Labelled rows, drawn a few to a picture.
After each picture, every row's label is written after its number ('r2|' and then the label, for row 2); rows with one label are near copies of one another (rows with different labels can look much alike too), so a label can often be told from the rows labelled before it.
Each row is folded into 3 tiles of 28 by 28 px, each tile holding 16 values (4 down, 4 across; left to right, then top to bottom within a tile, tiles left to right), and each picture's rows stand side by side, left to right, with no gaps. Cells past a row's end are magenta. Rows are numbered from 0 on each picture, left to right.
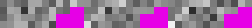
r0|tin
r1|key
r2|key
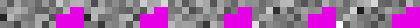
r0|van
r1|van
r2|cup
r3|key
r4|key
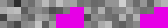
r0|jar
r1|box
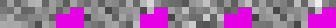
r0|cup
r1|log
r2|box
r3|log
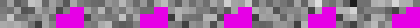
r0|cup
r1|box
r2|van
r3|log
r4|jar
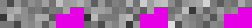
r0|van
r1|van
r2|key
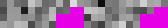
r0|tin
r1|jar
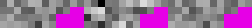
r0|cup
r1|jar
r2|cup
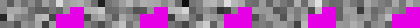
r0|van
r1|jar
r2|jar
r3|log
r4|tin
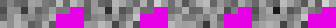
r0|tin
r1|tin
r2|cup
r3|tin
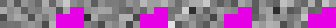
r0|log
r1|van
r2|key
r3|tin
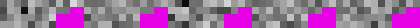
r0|tin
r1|box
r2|jar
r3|box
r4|cup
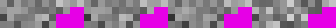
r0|van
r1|van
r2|van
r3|box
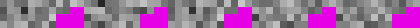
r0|tin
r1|jar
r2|tin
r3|box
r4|box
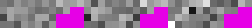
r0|van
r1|van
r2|key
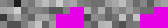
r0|jar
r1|box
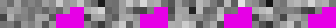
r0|van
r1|jar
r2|tin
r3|jar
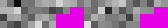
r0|jar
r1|key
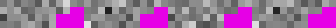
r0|log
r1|key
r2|box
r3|key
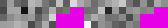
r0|tin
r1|key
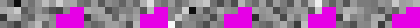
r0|jar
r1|log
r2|key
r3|log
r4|van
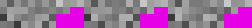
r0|van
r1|van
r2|van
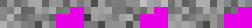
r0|cup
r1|van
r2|cup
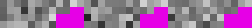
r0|tin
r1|van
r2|box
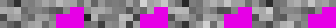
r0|jar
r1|van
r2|jar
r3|jar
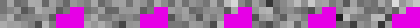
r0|cup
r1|cup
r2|log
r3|jar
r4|van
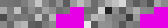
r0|box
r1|key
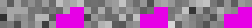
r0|van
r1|box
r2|key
